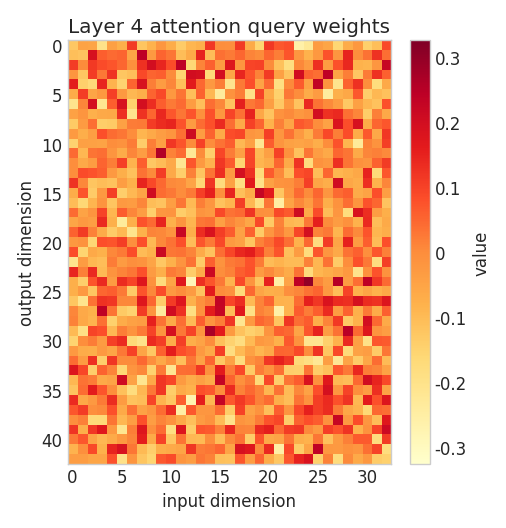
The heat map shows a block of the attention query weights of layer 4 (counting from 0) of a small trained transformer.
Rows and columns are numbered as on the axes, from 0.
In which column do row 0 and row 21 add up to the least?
24
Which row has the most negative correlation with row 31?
35
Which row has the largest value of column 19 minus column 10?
39
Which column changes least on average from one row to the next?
22
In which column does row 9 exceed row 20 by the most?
12
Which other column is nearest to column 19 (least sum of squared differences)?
4
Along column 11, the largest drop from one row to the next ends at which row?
3
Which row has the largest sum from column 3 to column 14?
2
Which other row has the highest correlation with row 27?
26
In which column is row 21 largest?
9
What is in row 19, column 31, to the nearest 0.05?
-0.1
